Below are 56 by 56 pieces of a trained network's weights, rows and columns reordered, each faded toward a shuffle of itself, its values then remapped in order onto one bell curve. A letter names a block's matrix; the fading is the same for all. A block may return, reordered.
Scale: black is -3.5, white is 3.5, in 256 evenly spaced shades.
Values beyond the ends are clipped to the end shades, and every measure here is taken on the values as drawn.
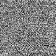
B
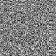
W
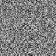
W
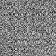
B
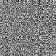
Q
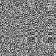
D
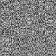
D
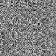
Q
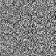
Q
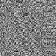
W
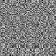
D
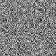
W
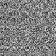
W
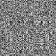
Q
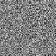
D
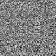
W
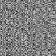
D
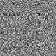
W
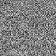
W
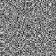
Q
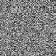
W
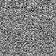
B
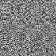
W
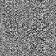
Q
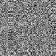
Q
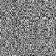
Q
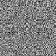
W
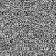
W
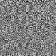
W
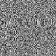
Q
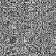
B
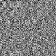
W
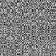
D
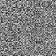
Q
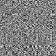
B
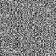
Q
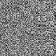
Q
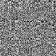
B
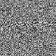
B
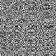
B
